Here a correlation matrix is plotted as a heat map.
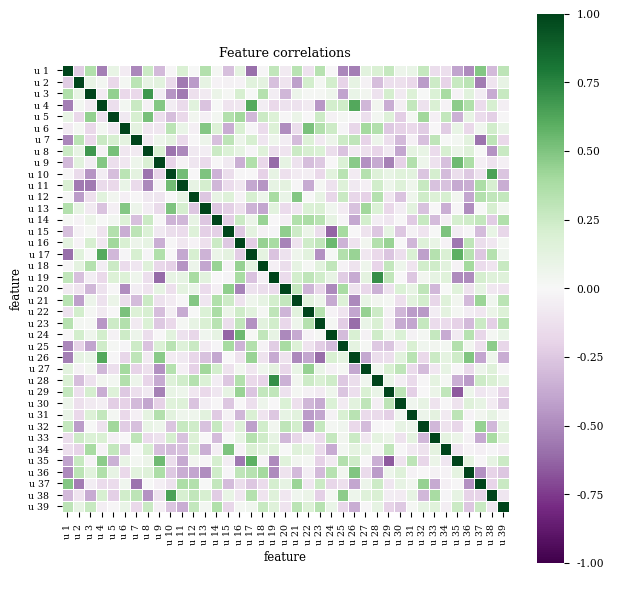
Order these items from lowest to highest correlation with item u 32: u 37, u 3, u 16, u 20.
u 3, u 16, u 20, u 37
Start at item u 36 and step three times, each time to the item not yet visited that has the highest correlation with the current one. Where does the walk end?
u 17
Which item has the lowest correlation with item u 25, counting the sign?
u 1
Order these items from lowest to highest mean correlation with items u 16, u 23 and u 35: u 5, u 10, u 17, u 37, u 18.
u 10, u 17, u 37, u 5, u 18
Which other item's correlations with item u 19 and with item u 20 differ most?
u 28
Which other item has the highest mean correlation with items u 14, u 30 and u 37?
u 32
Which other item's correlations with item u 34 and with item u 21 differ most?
u 26
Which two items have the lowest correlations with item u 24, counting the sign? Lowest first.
u 15, u 20
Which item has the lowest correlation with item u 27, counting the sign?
u 9
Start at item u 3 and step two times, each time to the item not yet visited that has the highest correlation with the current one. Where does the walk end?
u 5
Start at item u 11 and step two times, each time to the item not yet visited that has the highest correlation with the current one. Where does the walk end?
u 38
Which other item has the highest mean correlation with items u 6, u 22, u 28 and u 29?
u 19
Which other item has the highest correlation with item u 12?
u 21
